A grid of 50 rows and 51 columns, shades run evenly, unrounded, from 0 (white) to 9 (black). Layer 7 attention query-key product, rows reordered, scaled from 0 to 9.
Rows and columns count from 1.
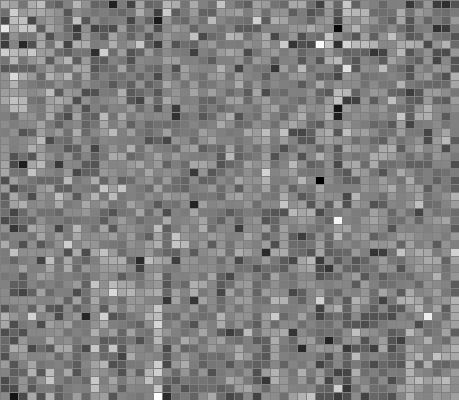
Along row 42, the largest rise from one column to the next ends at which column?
33
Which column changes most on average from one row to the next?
38
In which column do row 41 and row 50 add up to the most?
2
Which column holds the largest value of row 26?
22
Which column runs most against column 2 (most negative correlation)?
18
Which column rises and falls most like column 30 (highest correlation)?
37
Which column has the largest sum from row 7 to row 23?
11
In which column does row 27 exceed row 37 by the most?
13
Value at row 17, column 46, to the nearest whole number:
5
